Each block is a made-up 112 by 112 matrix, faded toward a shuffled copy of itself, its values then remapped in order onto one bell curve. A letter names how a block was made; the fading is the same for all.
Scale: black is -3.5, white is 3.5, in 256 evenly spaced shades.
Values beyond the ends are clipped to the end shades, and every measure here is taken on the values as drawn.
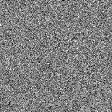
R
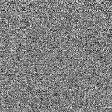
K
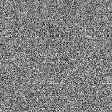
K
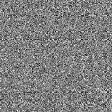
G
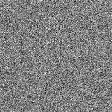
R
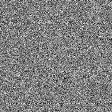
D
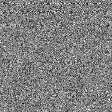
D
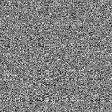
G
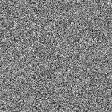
R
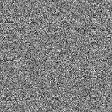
G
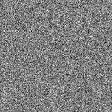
R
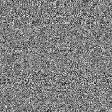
G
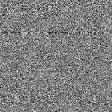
G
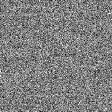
R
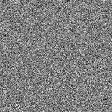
R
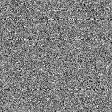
D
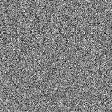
R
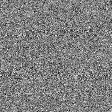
D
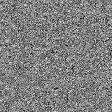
R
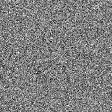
R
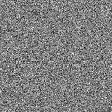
R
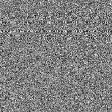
K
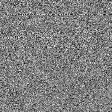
D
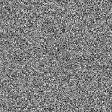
K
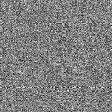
G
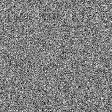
R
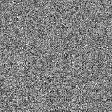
R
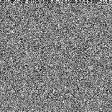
K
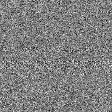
D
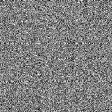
G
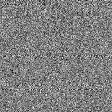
K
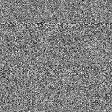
K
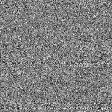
K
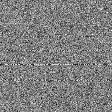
D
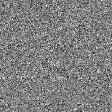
K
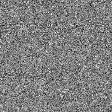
D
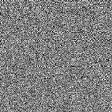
K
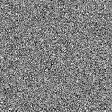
R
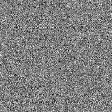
G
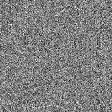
R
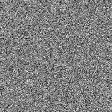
R
